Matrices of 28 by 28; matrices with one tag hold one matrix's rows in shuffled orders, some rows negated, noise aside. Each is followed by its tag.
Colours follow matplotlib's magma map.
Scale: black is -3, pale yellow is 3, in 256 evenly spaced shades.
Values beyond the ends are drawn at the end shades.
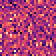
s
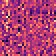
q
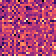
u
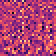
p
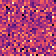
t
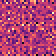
t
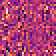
q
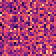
s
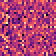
q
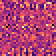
t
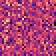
q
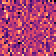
q
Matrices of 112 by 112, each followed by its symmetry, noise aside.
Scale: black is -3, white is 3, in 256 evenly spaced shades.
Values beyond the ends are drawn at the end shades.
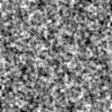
same after a half turn.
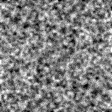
same after a half turn.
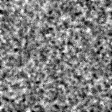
no symmetry.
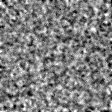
antisymmetric.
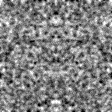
mirrored left to right.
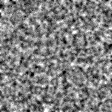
antisymmetric.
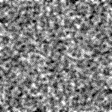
same after a half turn.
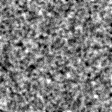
no symmetry.
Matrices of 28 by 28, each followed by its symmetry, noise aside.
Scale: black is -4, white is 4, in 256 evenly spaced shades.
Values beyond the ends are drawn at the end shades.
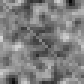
same after a half turn.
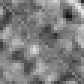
symmetric across the other diagonal.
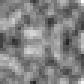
mirrored top to bottom.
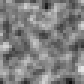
antisymmetric.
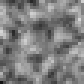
antisymmetric.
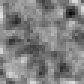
symmetric across the other diagonal.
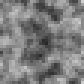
mirrored top to bottom.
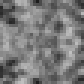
mirrored top to bottom.
